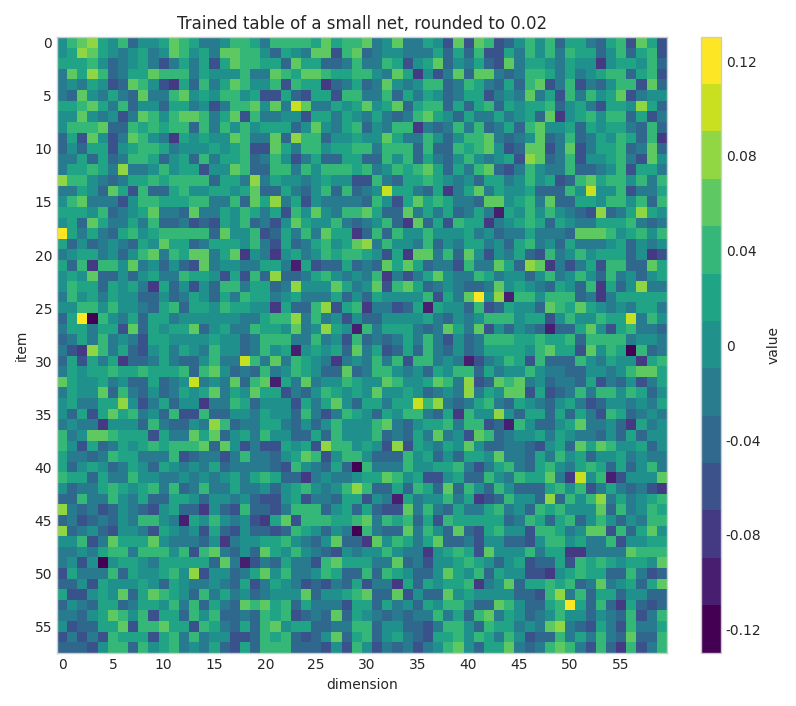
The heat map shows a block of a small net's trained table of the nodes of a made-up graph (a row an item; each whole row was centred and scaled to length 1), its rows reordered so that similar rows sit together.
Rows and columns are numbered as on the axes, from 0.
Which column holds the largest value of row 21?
46
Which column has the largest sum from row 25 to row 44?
51
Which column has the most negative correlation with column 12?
49
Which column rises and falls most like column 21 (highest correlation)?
42
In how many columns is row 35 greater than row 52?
23
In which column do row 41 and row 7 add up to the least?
24
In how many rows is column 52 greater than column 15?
29
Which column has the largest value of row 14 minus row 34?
52
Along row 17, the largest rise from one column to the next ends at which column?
35
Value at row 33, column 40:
0.08
